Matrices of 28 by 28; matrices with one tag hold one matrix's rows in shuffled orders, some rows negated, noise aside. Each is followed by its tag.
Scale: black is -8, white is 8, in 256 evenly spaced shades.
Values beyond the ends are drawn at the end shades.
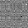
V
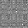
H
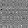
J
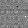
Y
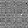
V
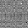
V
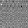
J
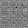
H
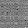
Y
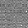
V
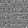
V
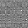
V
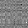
V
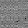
Y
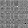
Y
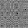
Y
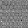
J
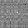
Y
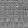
Y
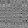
V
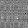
Y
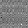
J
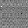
J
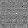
H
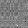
Y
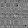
Y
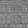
V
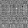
H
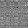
Y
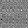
J
